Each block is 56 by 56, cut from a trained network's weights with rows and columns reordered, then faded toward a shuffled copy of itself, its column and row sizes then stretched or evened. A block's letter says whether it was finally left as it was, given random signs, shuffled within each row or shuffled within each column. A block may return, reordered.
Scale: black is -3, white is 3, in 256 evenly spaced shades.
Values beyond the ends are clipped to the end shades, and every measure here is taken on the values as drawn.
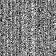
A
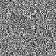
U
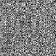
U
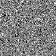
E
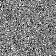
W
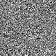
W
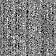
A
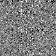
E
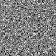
U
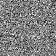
W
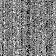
A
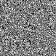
A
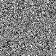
W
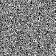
A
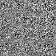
E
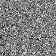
W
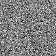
W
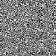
U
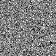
A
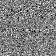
W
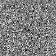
E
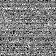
W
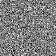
E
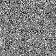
W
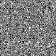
E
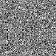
U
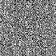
U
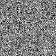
E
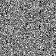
A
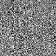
U
